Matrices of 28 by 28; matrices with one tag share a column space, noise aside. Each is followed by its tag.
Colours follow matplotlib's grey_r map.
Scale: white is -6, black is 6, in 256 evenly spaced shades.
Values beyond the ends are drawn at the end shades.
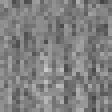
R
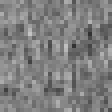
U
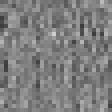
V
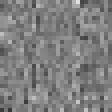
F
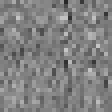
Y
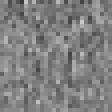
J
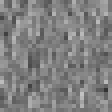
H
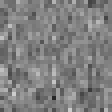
F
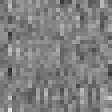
F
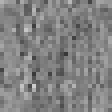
R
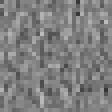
H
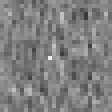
U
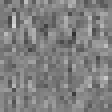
V
